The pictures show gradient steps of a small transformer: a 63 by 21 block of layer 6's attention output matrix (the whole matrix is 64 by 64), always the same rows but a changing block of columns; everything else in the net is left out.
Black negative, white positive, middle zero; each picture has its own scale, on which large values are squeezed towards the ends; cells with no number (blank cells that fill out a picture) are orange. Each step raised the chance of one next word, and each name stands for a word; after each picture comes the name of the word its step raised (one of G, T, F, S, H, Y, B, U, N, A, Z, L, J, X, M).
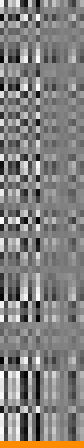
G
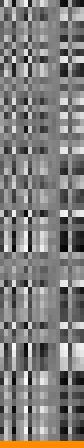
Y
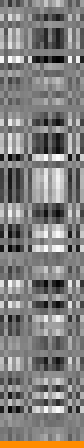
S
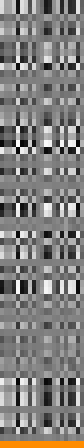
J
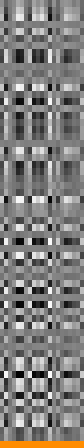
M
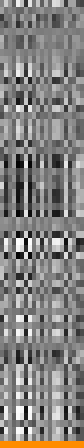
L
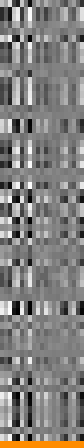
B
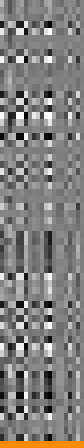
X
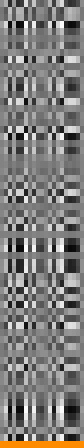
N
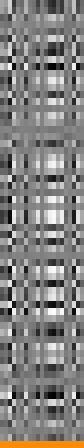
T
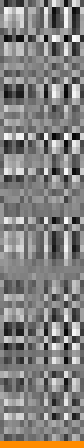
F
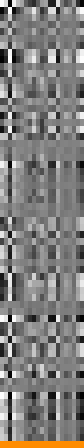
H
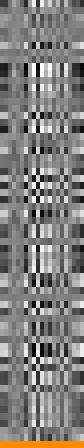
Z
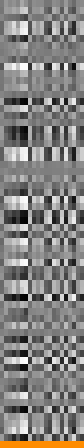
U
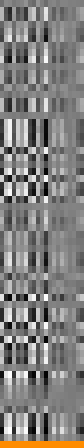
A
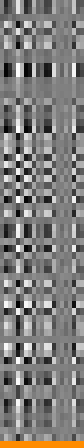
Z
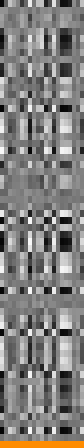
Y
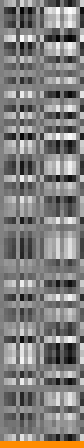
F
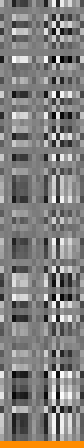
G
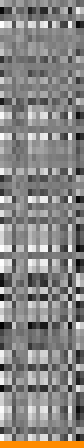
N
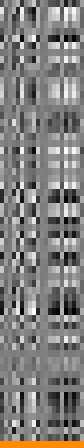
B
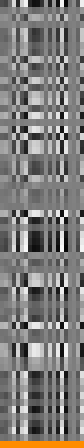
Y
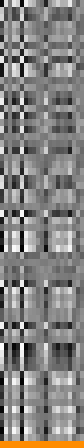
Y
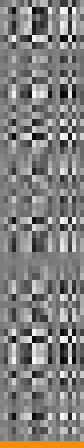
F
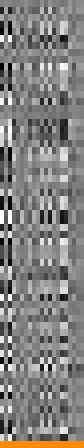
U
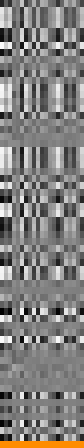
B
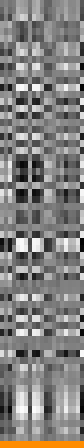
L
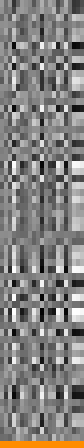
T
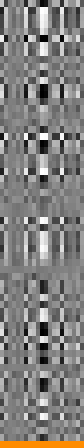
F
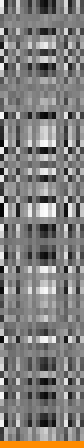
J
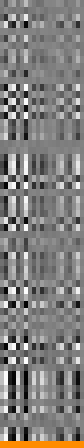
X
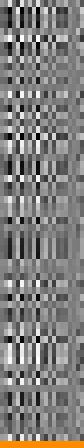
F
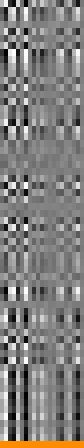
H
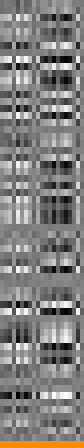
T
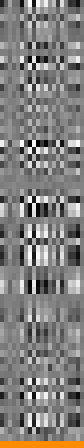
J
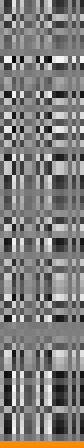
G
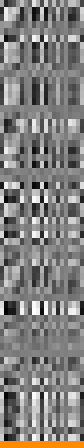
B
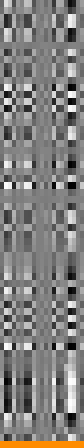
X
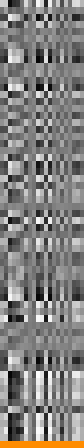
G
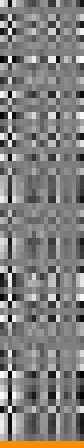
G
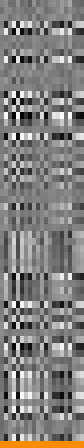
X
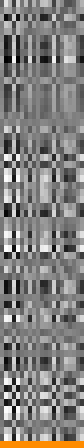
S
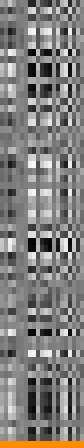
L
